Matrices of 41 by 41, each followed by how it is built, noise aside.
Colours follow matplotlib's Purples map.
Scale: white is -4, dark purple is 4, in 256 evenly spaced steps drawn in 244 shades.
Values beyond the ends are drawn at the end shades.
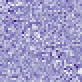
block diagonal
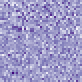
low rank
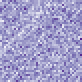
Hankel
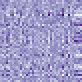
low rank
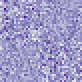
block diagonal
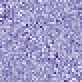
block diagonal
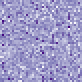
uneven columns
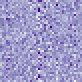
uneven columns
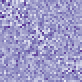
block diagonal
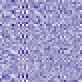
low rank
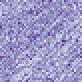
Hankel
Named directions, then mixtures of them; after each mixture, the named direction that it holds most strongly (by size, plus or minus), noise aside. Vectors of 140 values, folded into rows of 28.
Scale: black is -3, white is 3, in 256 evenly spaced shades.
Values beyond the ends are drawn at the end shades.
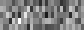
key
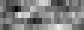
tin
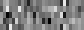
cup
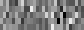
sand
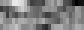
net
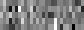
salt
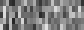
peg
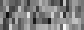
cup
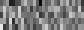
peg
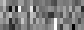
salt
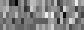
sand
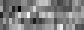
tin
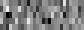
cup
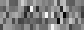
sand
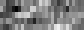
tin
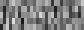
peg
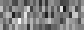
key
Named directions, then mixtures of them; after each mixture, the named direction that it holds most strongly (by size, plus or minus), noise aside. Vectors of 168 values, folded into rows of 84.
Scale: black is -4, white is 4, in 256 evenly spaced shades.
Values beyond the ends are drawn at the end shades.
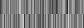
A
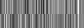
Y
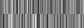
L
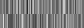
L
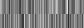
A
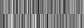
L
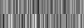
L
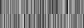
A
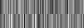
A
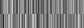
L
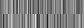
L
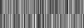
A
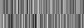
L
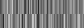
L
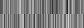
A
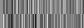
L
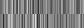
L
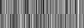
Y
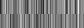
Y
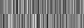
L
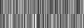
L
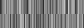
A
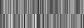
L
